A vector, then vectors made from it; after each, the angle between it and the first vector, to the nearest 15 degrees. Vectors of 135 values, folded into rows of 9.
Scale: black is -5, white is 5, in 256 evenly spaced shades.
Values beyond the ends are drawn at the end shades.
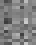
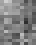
135 degrees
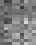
30 degrees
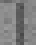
75 degrees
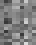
15 degrees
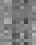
150 degrees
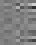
75 degrees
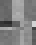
75 degrees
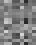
165 degrees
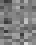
30 degrees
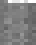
105 degrees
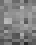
135 degrees
